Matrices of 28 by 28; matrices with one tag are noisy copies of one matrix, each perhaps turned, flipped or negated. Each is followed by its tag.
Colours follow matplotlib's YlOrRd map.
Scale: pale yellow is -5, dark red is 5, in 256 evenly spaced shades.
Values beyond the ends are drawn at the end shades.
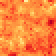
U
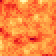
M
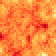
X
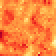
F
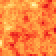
U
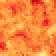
F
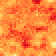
X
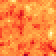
U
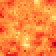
X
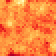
F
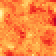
F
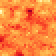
X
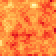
U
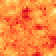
X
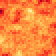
X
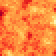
F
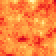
M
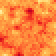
X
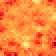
X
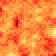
M
